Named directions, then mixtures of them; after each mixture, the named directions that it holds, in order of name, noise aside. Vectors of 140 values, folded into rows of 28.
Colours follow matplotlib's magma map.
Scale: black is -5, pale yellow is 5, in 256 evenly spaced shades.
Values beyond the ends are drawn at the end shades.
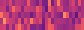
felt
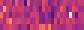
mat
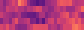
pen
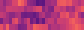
pen.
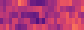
pen.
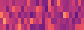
felt.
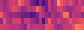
felt, pen.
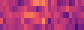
felt, pen.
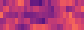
mat, pen.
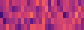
felt.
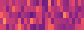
felt.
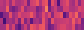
felt.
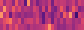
felt, mat.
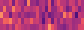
felt, mat.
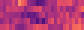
pen.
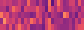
felt.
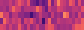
felt, pen.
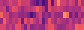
felt, pen.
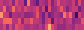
felt, mat.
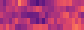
pen.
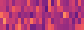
felt.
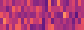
felt.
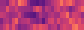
pen.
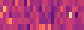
mat.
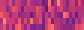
felt.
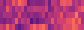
felt, pen.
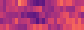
pen.
